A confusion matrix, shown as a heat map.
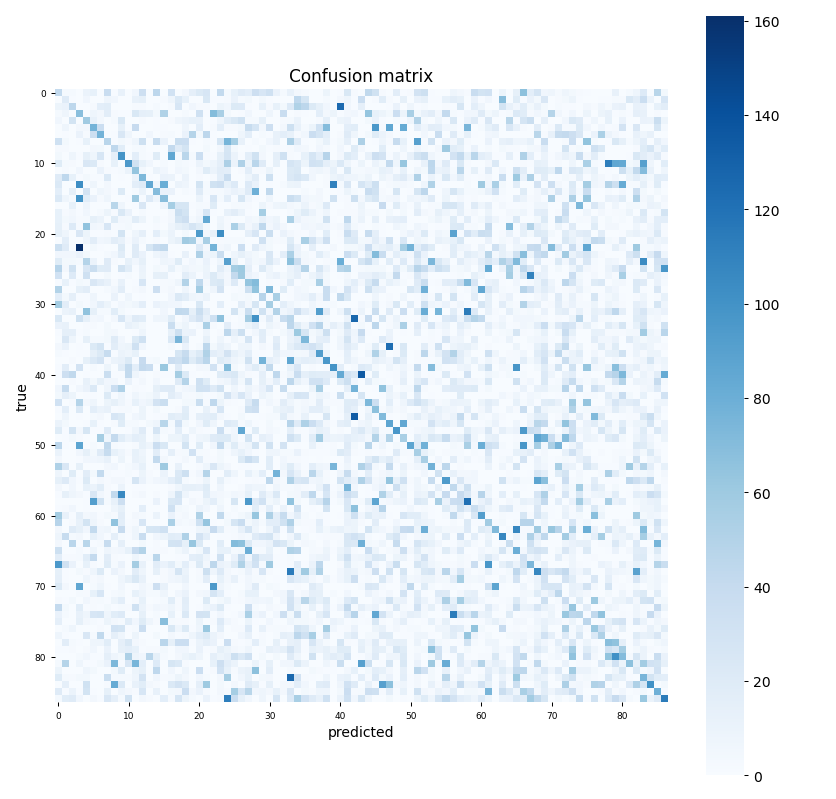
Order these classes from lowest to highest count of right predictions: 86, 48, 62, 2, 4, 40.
2, 4, 62, 40, 48, 86
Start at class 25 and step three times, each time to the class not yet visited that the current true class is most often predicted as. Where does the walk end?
83
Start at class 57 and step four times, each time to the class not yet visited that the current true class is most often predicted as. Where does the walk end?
56
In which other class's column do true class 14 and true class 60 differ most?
76
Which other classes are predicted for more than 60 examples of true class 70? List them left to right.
3, 22, 62
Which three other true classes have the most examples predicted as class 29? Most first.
38, 17, 19
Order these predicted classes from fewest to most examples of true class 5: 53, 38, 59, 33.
59, 53, 33, 38
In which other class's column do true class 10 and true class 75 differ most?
78
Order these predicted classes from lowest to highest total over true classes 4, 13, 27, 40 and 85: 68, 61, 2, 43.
68, 2, 61, 43
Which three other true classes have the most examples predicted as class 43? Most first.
40, 81, 64
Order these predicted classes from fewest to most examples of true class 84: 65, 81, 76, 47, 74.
74, 81, 65, 76, 47
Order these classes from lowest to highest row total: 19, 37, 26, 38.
19, 26, 37, 38
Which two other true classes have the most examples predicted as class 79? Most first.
80, 10
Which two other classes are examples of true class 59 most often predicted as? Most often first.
42, 46
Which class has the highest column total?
33
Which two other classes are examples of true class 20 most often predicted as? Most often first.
23, 56
